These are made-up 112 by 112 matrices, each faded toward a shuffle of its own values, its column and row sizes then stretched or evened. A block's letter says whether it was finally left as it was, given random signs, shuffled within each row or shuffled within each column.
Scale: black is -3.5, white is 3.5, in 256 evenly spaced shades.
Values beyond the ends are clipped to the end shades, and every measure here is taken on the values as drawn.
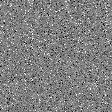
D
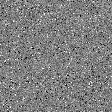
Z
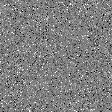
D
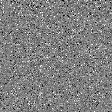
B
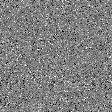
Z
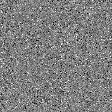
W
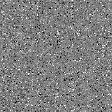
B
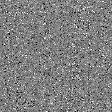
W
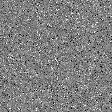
D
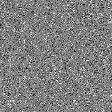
B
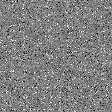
W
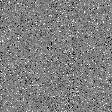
D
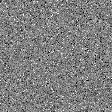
D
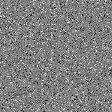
D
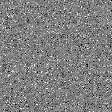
B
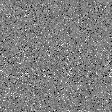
W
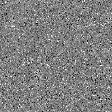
B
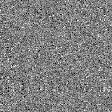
B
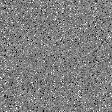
W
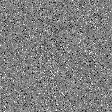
D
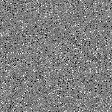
B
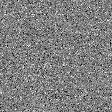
Z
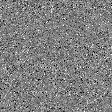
Z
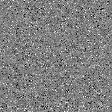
B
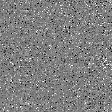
B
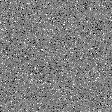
Z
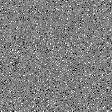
B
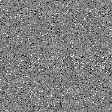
B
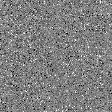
B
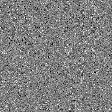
W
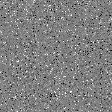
W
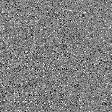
B
